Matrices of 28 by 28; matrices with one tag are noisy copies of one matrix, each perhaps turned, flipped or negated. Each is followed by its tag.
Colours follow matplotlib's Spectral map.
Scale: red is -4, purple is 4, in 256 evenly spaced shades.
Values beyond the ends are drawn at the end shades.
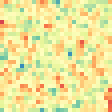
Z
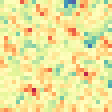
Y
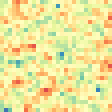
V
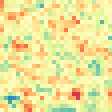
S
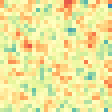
Y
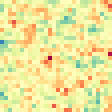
V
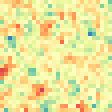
Y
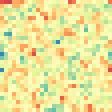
Z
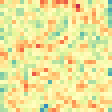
Z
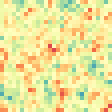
V
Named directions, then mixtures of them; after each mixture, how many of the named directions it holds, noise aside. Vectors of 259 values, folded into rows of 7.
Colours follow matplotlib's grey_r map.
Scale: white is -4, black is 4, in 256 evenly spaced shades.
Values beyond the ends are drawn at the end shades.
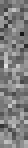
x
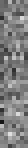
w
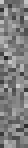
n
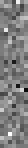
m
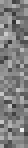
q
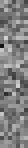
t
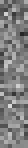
four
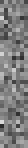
three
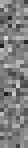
one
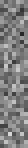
two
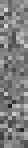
three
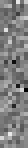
one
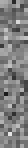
three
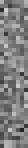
two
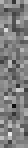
two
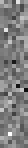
one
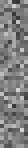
one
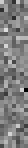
three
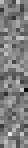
four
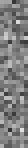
two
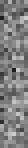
two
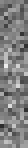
two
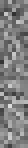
three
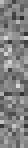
four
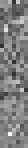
three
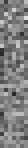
four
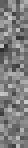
four
